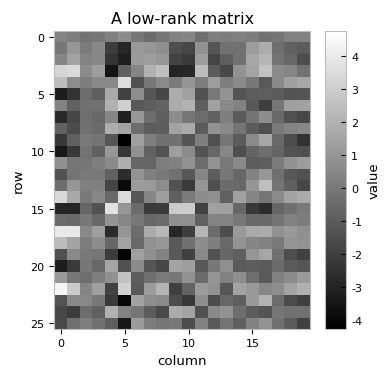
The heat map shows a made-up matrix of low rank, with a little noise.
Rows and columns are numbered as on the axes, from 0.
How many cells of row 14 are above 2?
2
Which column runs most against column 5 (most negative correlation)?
6
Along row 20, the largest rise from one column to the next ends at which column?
9
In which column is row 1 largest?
16
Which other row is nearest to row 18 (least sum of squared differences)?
14
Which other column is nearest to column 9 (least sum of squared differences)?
4
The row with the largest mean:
22
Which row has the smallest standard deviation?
0
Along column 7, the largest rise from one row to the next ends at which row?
17
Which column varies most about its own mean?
5
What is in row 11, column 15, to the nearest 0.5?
-1
